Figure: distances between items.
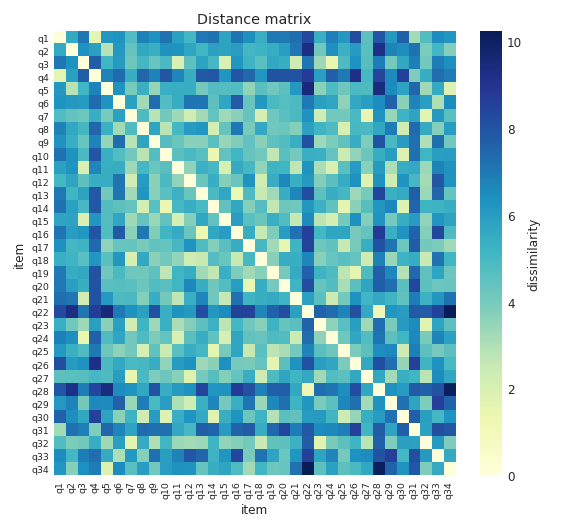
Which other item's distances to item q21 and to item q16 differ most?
q13
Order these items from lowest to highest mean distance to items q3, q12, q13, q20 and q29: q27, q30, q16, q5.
q27, q16, q5, q30
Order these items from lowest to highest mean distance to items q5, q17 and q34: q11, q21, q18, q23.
q23, q18, q11, q21
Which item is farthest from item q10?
q4
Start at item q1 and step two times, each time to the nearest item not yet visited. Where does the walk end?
q31
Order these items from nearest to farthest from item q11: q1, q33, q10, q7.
q7, q10, q1, q33
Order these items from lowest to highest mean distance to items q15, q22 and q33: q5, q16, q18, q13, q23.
q23, q18, q5, q13, q16
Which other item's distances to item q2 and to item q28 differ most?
q22
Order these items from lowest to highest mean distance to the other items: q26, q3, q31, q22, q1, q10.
q10, q3, q26, q1, q31, q22
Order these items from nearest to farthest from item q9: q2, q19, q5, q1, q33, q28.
q5, q19, q2, q1, q33, q28
